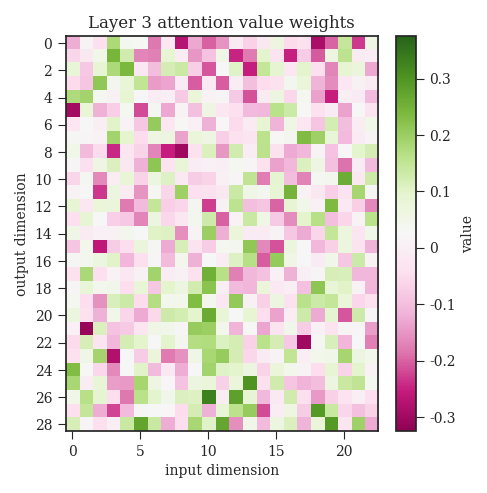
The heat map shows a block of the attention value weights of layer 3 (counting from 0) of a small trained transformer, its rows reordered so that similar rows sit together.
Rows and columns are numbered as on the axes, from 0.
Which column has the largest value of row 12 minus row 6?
12
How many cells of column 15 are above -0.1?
24
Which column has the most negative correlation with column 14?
13
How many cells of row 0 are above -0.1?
14
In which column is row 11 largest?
16
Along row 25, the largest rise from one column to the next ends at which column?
5
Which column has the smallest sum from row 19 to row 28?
3
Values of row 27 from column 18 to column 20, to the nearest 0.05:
0.3 0.15 -0.05
